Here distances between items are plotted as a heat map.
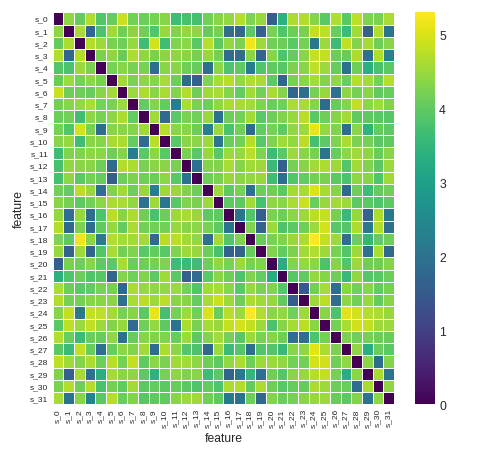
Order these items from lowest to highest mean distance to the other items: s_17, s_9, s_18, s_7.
s_17, s_9, s_18, s_7
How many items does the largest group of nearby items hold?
7
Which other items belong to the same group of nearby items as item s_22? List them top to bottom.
s_6, s_23, s_26
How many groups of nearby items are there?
9
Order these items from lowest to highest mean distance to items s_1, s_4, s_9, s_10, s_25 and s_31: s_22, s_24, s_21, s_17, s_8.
s_17, s_8, s_21, s_22, s_24
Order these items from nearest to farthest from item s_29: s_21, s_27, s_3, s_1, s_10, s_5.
s_1, s_3, s_27, s_21, s_10, s_5
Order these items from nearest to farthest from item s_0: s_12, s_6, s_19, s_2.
s_12, s_2, s_19, s_6
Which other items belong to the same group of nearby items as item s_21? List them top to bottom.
s_5, s_12, s_13
